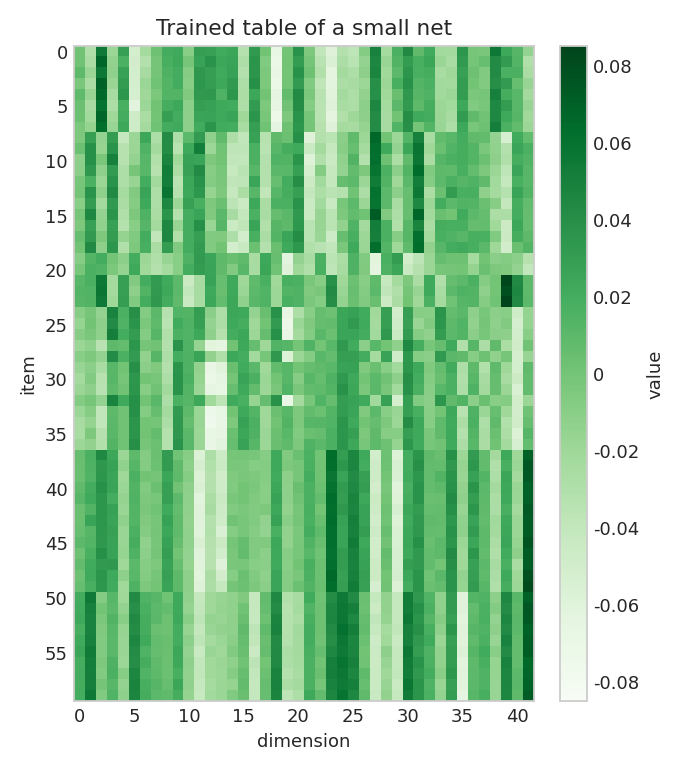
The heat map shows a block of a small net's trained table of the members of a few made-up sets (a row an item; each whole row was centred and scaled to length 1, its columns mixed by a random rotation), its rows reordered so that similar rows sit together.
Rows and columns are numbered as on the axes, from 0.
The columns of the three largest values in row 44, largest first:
41, 23, 25
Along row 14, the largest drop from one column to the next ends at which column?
21
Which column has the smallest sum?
29
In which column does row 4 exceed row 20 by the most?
27
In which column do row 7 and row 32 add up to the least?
19
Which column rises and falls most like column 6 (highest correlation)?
1
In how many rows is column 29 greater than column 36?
9
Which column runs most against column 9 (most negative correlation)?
8
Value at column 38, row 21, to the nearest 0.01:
0
